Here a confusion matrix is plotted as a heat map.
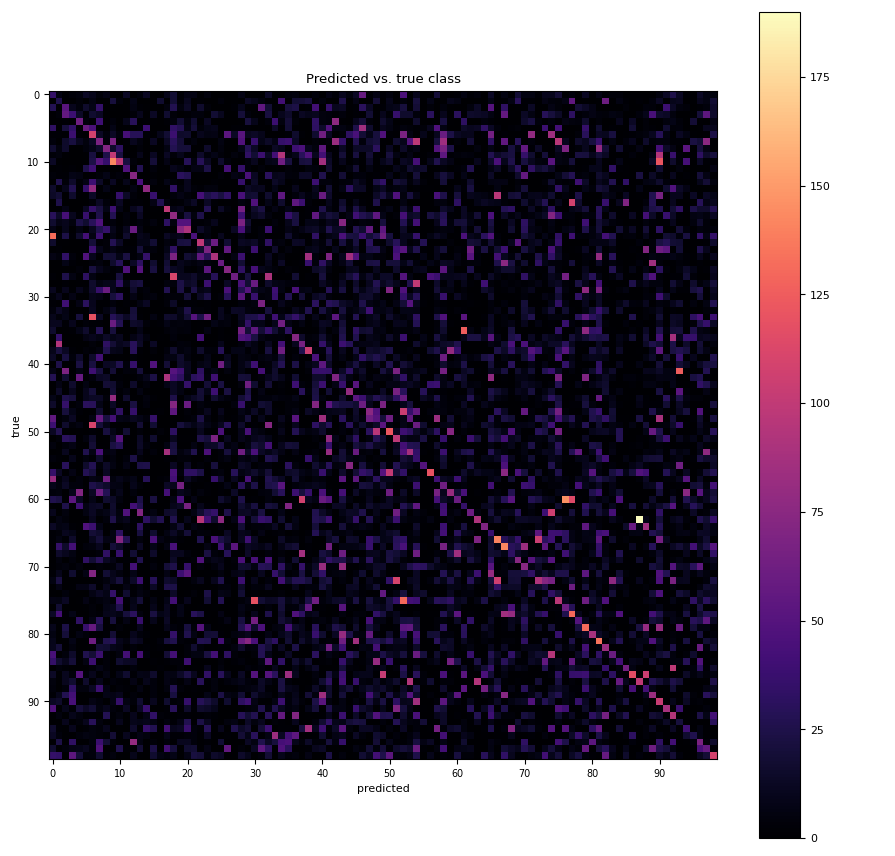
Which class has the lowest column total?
16
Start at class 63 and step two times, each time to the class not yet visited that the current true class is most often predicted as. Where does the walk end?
53
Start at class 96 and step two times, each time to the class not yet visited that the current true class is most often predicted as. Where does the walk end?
70
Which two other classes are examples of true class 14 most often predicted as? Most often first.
6, 92
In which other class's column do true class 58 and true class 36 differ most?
92
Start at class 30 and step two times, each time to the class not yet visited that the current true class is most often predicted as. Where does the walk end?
54
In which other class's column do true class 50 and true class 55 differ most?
48
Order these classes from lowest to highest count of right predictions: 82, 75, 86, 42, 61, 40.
61, 40, 42, 82, 75, 86
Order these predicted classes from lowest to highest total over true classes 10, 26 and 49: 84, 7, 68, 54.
84, 68, 7, 54
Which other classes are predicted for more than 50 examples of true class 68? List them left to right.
37, 43, 54, 60
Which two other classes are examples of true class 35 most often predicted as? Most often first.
61, 79
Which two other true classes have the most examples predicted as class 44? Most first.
24, 55
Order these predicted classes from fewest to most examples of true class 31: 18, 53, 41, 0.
0, 18, 41, 53
